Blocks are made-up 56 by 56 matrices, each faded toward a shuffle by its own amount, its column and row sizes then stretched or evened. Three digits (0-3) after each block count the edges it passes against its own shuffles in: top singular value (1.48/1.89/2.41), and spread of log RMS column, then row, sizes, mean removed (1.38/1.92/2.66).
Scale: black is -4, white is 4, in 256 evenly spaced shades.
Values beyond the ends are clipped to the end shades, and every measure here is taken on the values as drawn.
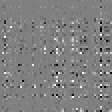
2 3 3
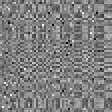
3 0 1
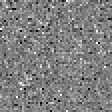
0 0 1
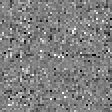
0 1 2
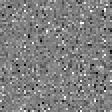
1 1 0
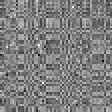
3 2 0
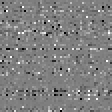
1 0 3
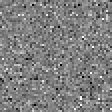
0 0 1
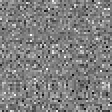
2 0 1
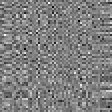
3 2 1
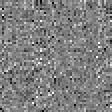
2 2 0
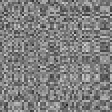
3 2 1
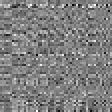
3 0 3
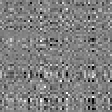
3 2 3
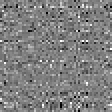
3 2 2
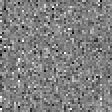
0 2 0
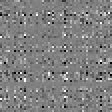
0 3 3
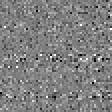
1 1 2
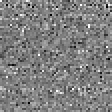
0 0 2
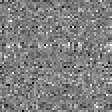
2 0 2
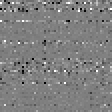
0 1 3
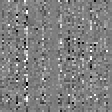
1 3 1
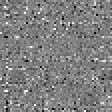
1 1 2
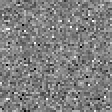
0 0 1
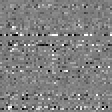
1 0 3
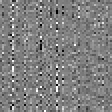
3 3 0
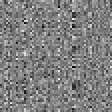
2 3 0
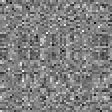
2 0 0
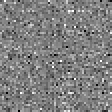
1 0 2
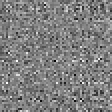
2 1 2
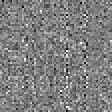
2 2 0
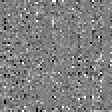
0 2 1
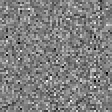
1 2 0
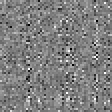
2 2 0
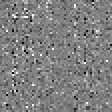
0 2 1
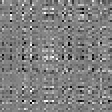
3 3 3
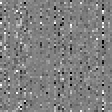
1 3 0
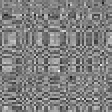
3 0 3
